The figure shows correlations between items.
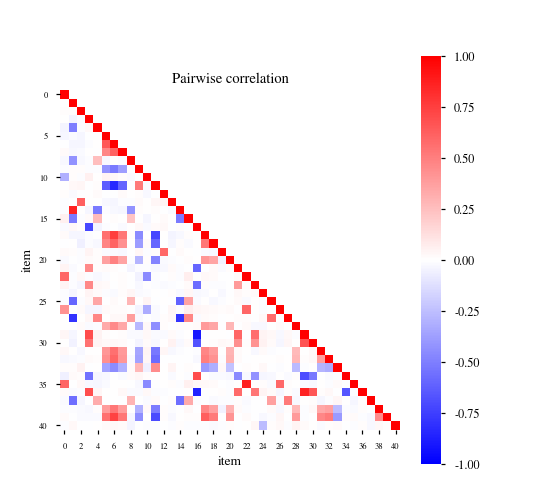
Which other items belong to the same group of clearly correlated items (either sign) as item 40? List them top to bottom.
24
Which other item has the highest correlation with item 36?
29
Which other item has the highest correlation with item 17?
6
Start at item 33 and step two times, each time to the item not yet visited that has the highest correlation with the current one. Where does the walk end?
9
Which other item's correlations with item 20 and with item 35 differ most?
22
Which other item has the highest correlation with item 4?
27
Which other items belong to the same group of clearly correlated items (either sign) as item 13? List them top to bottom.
2
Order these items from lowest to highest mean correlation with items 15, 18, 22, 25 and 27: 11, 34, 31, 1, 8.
1, 11, 34, 31, 8
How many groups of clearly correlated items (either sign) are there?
7
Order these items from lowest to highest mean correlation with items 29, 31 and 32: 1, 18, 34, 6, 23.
34, 1, 23, 18, 6
